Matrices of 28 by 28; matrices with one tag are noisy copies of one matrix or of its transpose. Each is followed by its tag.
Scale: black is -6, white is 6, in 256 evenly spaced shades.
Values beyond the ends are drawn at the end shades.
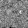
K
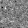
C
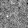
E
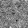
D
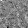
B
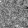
B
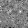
K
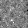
K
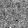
D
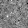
E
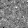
E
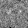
K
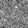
E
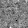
D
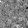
B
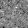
E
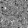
C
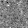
C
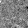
B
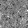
D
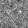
K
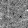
D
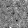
D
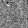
C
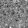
D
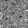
D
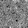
D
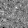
E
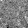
B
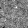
E
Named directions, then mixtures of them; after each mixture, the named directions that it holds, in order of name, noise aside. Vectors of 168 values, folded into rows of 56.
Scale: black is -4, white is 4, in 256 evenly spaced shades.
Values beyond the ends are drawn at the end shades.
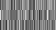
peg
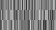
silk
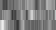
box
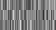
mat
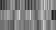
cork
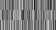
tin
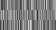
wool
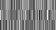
peg.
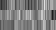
cork.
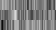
box, peg, silk.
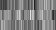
box, cork, tin.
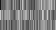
cork, peg.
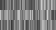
cork, peg.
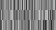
silk.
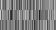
mat, peg, silk.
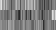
cork.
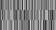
silk.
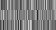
wool.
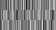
mat, silk.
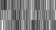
box, wool.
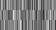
mat, tin.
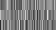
peg, wool.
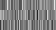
peg, wool.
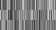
box, mat, peg.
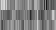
box, cork, wool.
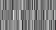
mat, tin.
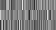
peg, tin, wool.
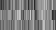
cork, tin.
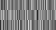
wool.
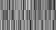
mat, silk, tin.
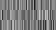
silk, tin.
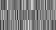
wool.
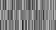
mat, peg, tin.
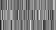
silk, wool.
